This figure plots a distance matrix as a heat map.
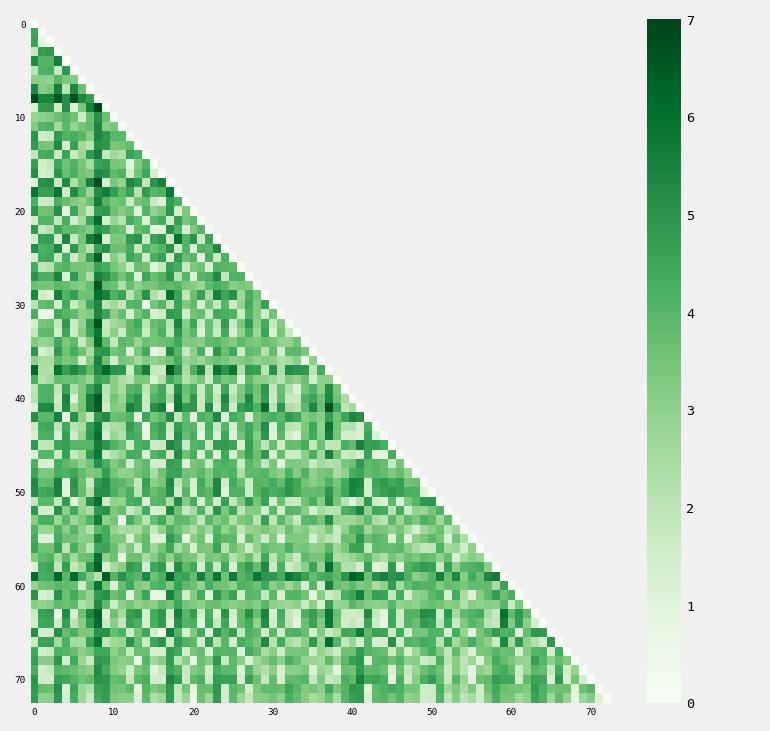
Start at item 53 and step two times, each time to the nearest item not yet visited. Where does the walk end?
57
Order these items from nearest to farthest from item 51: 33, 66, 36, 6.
33, 66, 6, 36
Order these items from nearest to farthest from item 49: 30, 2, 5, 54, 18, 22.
18, 54, 22, 2, 30, 5
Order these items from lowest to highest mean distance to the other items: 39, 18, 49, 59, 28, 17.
39, 28, 49, 17, 18, 59
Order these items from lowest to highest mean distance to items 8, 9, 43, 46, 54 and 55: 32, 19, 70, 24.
32, 19, 70, 24
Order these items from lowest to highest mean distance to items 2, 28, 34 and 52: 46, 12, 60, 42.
12, 60, 42, 46
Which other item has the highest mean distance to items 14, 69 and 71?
8
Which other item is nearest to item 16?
65
